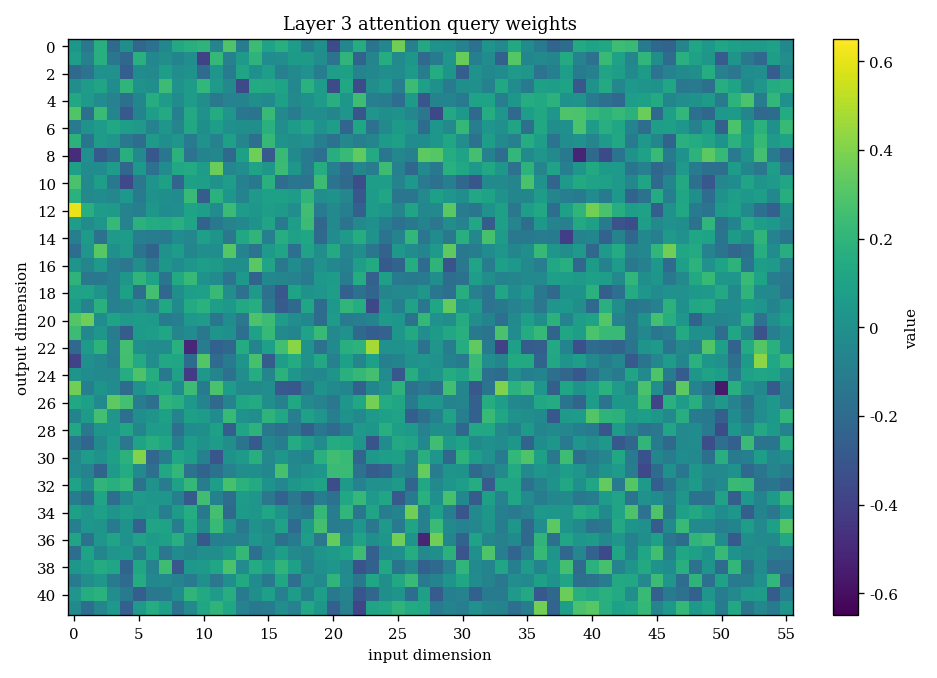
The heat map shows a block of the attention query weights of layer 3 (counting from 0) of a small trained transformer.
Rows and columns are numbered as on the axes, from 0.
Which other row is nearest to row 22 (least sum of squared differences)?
24
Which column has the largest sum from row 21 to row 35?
21
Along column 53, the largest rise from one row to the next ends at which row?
22
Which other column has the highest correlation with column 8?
4
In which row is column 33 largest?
25
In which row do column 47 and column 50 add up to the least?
28
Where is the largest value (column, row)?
0, 12
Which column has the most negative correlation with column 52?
42
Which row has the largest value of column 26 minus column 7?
34
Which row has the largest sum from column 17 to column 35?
8
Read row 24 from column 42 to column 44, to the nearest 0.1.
-0.1 0.1 0
